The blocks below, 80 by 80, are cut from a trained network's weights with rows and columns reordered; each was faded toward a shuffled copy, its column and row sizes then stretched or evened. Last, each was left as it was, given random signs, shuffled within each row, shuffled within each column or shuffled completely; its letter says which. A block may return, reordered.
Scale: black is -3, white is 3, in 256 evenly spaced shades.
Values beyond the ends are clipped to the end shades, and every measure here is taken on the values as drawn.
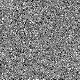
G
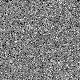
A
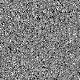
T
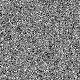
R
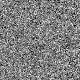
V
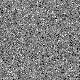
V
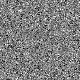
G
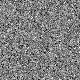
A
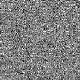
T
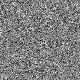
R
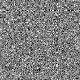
T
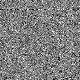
G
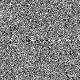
G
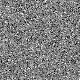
A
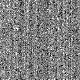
T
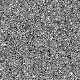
V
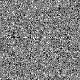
T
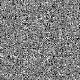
T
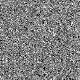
T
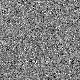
R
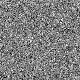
A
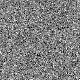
R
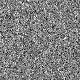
A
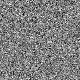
A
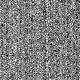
V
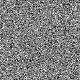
T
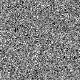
G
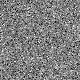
A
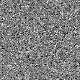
G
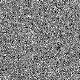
G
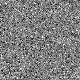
R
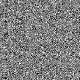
T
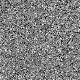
G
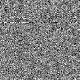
T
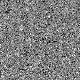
G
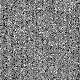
V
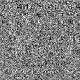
T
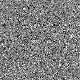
T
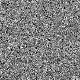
V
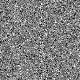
V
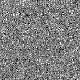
T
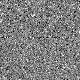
R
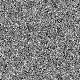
A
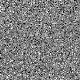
T
